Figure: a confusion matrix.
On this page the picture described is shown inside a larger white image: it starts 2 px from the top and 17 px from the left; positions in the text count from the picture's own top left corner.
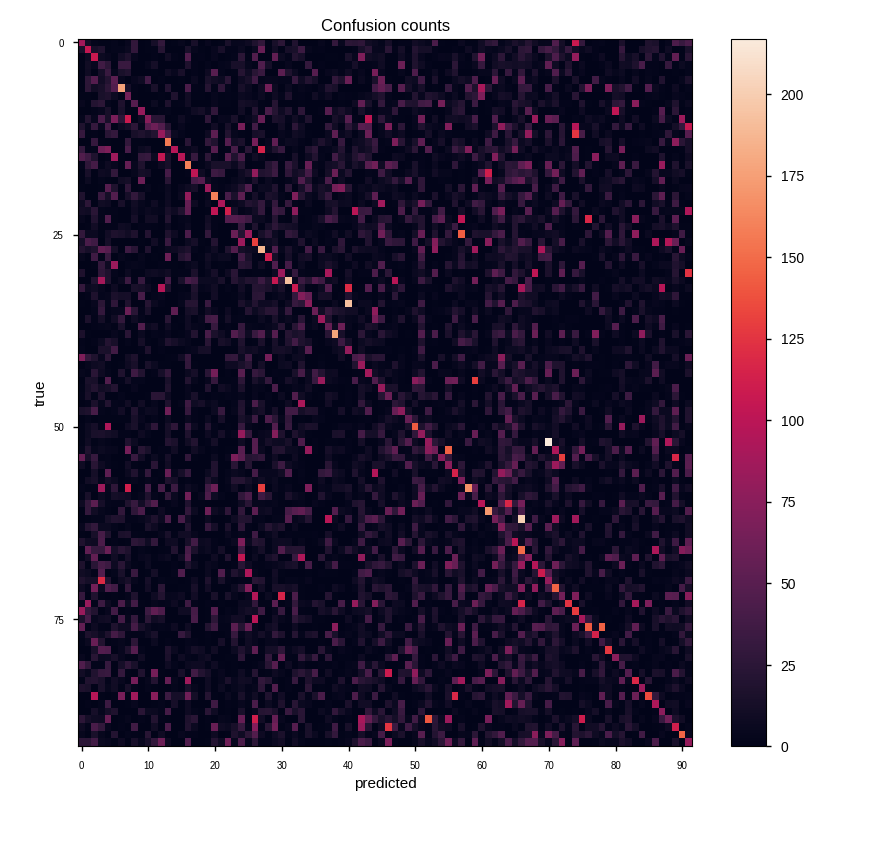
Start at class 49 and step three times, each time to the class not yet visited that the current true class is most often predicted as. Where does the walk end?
5
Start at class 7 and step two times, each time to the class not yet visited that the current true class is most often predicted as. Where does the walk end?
64
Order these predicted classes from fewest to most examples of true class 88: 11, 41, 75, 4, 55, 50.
41, 11, 50, 4, 55, 75
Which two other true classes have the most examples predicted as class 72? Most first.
54, 91
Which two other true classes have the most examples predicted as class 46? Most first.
89, 82
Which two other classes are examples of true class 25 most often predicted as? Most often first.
57, 83
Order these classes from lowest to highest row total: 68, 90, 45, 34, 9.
45, 9, 34, 90, 68
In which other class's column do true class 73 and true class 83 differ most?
66
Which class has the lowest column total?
18
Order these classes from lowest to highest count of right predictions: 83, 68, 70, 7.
7, 70, 68, 83
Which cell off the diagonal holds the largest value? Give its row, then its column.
52, 70
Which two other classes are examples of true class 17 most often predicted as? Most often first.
61, 26
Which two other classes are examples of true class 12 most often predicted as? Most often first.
74, 67
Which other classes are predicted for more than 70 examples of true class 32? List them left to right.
12, 40, 66, 87
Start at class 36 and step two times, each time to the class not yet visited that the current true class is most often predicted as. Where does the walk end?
59
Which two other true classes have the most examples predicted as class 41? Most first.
22, 73
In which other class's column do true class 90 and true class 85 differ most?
56
